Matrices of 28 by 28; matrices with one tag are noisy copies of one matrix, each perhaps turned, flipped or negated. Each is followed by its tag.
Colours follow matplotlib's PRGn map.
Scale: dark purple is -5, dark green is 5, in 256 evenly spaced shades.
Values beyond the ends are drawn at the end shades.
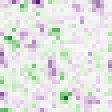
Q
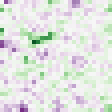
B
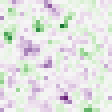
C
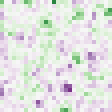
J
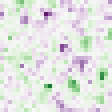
C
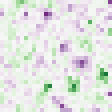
C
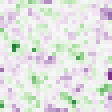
Q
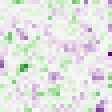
J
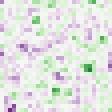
J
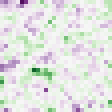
B
